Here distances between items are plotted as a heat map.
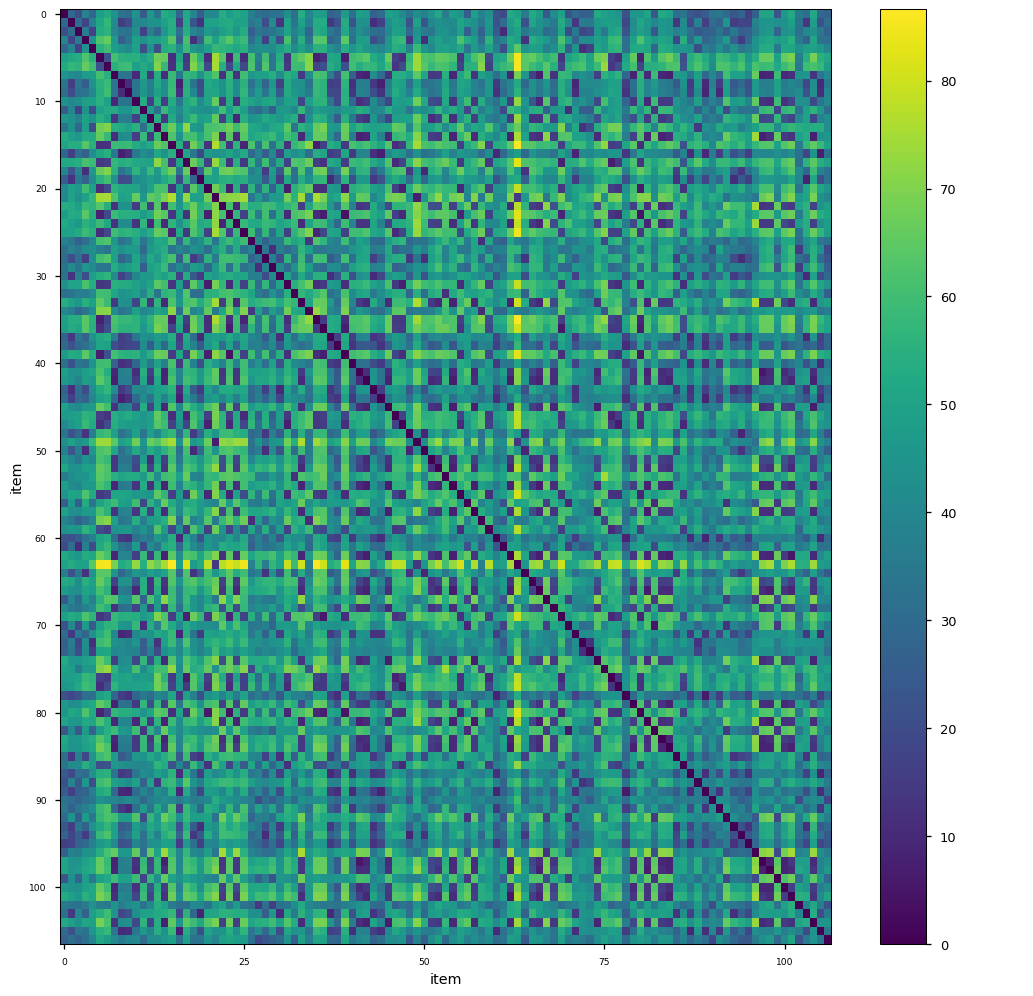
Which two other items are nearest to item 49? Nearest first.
21, 63
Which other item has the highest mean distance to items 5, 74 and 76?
63
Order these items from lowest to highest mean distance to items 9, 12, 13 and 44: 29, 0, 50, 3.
0, 3, 50, 29
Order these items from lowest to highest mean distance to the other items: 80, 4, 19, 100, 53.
19, 100, 4, 80, 53
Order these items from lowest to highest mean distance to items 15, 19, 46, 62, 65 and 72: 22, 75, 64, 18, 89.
89, 22, 64, 18, 75
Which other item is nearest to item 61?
2
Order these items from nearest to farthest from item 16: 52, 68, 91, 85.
91, 85, 68, 52
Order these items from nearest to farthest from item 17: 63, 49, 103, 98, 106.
106, 103, 98, 49, 63
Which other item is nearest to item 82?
70
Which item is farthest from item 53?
75
